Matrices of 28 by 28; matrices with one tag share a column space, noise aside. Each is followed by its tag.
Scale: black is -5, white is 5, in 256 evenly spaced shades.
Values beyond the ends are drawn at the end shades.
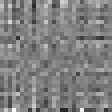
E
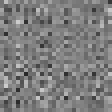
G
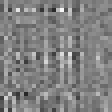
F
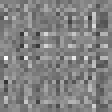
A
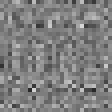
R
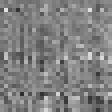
F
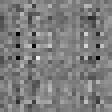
A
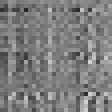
F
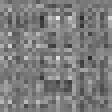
A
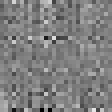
E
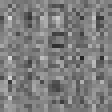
A
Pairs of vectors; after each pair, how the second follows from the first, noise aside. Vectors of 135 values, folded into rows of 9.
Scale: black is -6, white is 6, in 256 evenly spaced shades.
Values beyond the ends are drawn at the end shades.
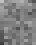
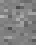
wrapped around, partly zeroed.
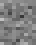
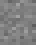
reversed, negated, shrunk.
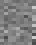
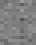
wrapped around, negated, shrunk.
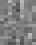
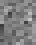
wrapped around, negated.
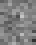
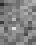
wrapped around, negated.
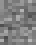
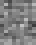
wrapped around.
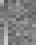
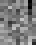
reversed, negated, scaled up.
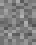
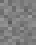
reversed, negated, shrunk.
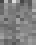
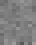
reversed, negated, shrunk.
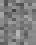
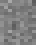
wrapped around, negated, shrunk.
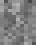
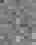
reversed, partly zeroed.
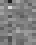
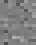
wrapped around, partly zeroed.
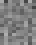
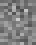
wrapped around, negated.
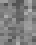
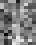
reversed, negated, scaled up.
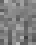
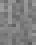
reversed, negated, shrunk.
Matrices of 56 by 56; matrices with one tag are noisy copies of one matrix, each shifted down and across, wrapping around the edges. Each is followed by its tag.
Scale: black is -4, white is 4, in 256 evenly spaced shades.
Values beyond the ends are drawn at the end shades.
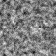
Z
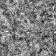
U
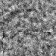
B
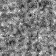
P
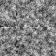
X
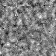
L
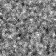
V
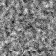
L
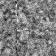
U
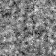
P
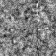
U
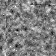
Z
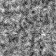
P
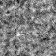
P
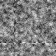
X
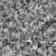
B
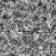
Z
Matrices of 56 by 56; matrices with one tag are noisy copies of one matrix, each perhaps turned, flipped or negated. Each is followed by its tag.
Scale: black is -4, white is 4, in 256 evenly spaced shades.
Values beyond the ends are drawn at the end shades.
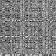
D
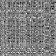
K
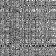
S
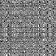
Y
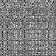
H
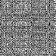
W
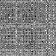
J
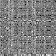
D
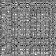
K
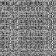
K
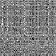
H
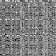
D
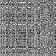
H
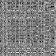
K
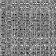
K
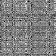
W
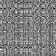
Y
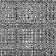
J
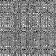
W
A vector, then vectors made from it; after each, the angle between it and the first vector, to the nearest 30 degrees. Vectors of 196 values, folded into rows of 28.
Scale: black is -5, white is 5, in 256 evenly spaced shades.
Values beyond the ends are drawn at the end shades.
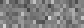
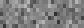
150 degrees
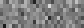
150 degrees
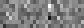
120 degrees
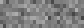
150 degrees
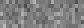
30 degrees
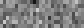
120 degrees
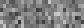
60 degrees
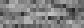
120 degrees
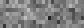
150 degrees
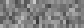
60 degrees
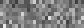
30 degrees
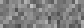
120 degrees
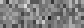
150 degrees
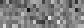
30 degrees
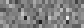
60 degrees
